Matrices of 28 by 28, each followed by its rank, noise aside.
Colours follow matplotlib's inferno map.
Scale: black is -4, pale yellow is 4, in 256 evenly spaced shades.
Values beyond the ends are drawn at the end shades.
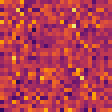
seven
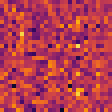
six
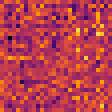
six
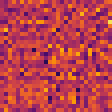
six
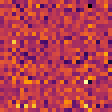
five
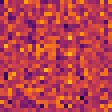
eight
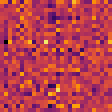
five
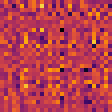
six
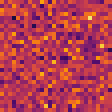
eight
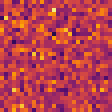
six
